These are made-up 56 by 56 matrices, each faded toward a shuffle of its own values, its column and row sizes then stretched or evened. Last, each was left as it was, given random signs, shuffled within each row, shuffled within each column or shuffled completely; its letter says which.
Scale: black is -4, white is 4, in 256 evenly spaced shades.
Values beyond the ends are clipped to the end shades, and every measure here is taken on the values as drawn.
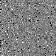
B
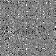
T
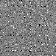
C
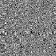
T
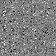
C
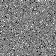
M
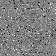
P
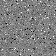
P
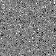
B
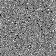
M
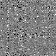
T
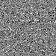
P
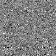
C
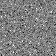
M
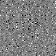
T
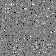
P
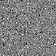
C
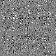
C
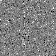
B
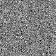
B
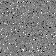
P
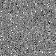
B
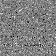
P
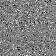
P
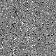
B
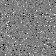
P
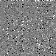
C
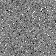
M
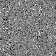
B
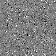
B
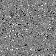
P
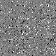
C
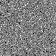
M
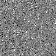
B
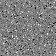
M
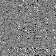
C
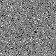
M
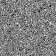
M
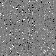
B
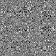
T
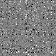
C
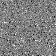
P
